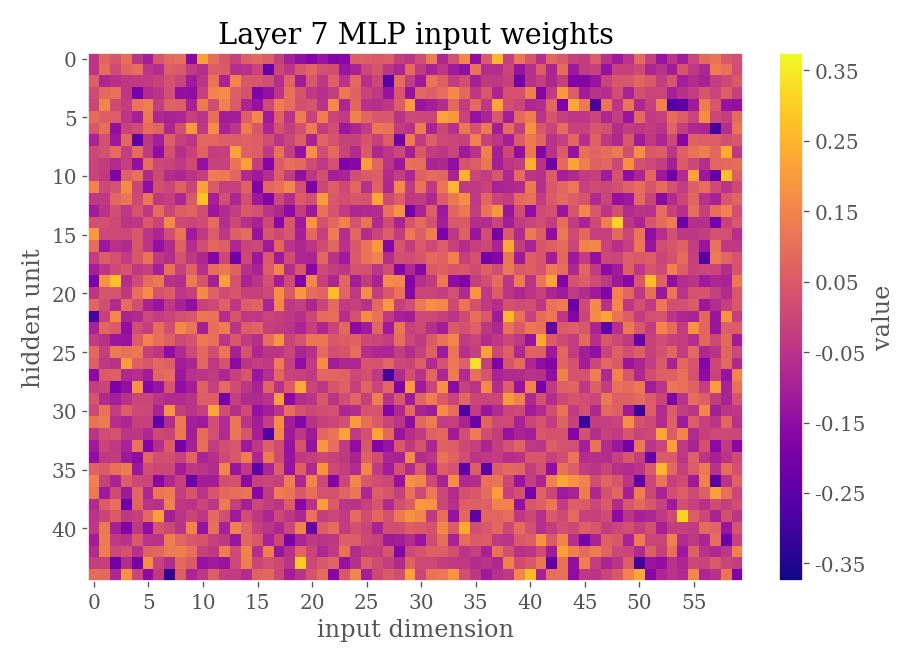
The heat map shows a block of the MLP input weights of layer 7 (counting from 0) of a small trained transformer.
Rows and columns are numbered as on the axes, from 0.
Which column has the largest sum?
43
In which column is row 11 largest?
33
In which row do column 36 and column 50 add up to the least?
30
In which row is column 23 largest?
32
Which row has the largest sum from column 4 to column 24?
20
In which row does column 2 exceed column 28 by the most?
22
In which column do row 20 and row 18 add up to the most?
17
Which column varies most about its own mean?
50
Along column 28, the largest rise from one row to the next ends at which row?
19
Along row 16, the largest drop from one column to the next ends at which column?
27
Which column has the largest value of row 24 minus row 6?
57
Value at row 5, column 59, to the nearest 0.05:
0.1
